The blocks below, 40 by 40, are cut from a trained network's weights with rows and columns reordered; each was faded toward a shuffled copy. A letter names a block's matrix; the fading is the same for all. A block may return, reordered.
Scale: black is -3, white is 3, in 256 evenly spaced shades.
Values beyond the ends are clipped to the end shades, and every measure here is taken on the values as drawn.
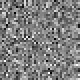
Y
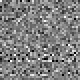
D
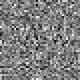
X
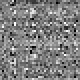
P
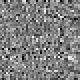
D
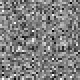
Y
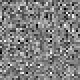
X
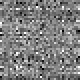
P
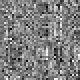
Y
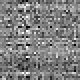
P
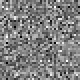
X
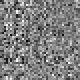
Y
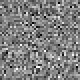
X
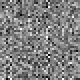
Y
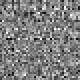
D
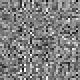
Y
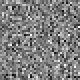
X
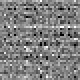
P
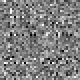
D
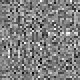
Y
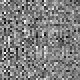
Y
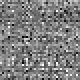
P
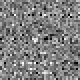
D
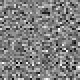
D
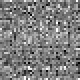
P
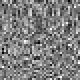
Y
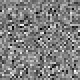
X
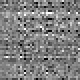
P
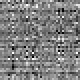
P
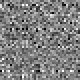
D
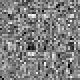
Y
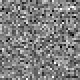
X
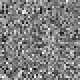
X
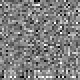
D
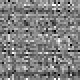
P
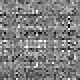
P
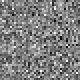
X
